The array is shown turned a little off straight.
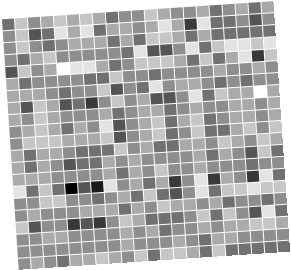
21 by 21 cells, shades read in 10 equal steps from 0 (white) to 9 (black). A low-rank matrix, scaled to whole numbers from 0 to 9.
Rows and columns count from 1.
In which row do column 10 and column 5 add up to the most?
15
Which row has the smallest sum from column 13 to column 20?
4
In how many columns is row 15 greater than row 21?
10
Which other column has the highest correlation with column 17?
20
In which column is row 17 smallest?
12
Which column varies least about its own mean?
14
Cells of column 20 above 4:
6
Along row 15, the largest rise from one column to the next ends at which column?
16
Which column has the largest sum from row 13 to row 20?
5
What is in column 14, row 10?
3
